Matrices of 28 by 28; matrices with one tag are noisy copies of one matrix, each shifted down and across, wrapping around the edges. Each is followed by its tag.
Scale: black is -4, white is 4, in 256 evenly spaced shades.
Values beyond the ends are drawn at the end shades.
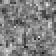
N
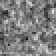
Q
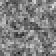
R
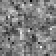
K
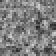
Q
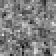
K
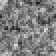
N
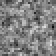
R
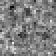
Q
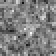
N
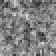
Q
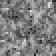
N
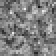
R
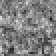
K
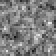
N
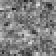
K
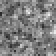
R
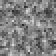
Q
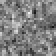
N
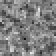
R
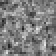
R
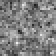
K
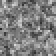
R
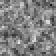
N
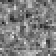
N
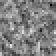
R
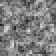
R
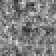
Q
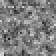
R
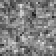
K
